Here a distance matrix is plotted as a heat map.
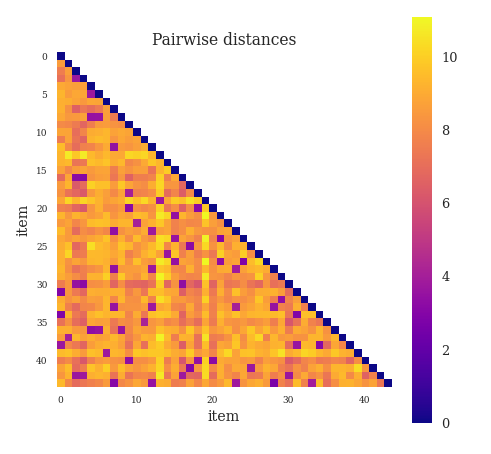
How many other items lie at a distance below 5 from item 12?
5
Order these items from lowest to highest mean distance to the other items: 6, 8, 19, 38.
38, 8, 6, 19
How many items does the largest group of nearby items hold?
6
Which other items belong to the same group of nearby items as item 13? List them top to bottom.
19
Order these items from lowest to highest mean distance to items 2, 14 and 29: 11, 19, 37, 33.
33, 11, 37, 19
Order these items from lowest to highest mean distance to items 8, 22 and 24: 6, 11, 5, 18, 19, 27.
27, 5, 18, 11, 6, 19
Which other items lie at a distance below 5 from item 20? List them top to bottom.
9, 18, 40
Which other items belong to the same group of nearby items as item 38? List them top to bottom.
0, 31, 34
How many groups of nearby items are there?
14
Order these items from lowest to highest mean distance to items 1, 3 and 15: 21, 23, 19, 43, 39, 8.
21, 43, 23, 8, 39, 19
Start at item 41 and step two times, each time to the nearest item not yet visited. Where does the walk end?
25
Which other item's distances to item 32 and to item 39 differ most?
29
